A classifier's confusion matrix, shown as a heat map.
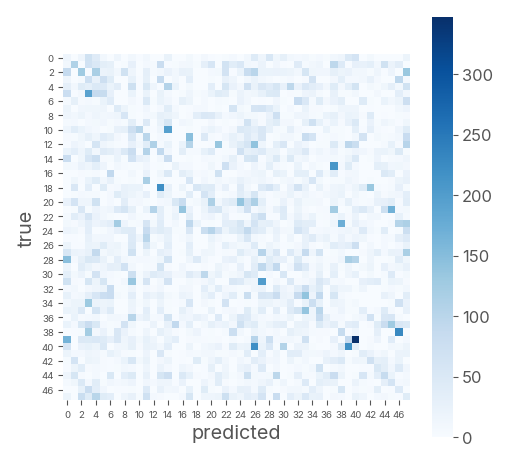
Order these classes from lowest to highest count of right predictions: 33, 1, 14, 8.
8, 14, 1, 33
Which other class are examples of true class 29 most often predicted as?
27
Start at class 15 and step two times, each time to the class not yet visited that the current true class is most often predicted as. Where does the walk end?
45
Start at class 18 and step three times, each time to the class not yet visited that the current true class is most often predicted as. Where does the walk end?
17
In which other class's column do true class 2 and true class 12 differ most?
21
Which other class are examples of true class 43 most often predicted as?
35
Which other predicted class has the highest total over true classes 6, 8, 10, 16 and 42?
14
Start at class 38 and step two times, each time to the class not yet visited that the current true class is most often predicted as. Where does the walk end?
3
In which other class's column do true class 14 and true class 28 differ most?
39
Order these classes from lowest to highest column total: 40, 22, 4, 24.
22, 24, 40, 4
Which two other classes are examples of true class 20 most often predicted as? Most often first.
24, 26
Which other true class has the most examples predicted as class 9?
31
